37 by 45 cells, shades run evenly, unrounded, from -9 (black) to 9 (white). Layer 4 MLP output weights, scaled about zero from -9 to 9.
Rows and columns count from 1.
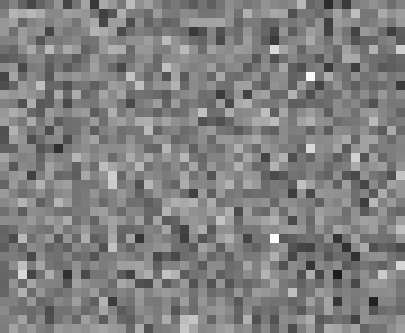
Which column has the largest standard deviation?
31
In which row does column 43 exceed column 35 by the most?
22
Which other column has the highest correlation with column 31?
6
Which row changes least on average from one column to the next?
7
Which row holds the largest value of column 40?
18
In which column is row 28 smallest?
39
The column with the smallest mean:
33
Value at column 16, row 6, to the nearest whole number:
2
